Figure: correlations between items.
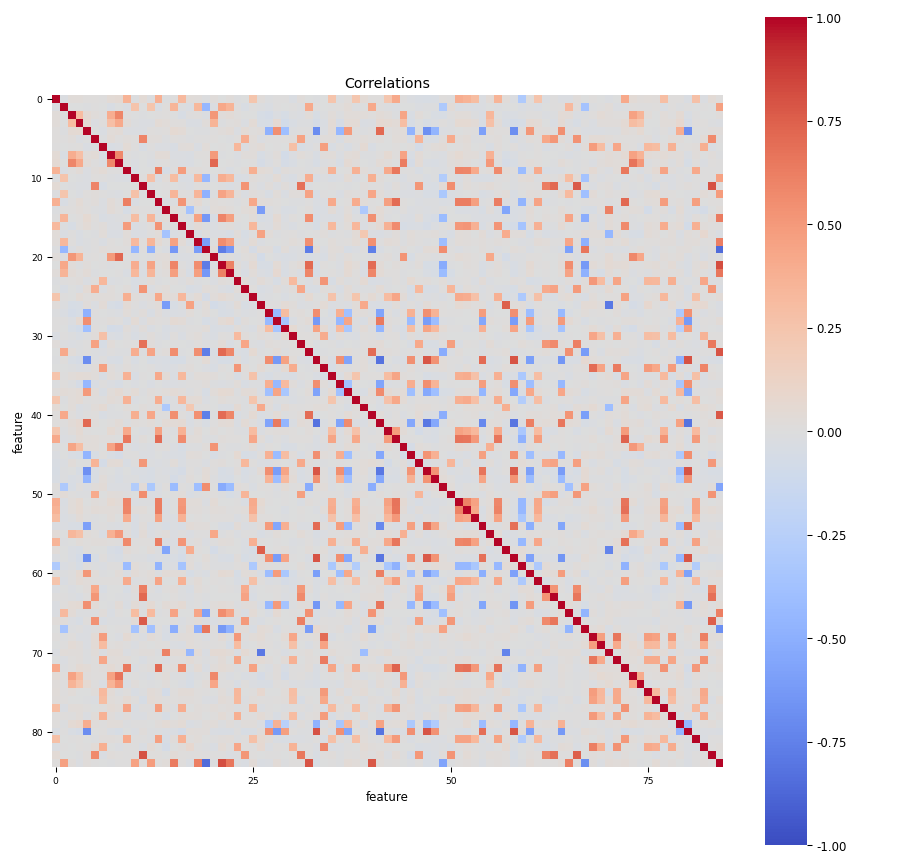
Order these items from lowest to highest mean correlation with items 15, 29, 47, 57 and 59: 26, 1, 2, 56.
56, 2, 1, 26
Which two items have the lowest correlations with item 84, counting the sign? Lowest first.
19, 67
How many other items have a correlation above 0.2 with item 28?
6
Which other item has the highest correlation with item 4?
41
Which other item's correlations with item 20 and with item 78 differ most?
8
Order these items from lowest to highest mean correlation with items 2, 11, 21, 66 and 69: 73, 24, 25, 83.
25, 73, 24, 83
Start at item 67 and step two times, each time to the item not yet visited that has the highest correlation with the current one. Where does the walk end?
49
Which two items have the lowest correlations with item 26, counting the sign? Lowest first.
70, 14
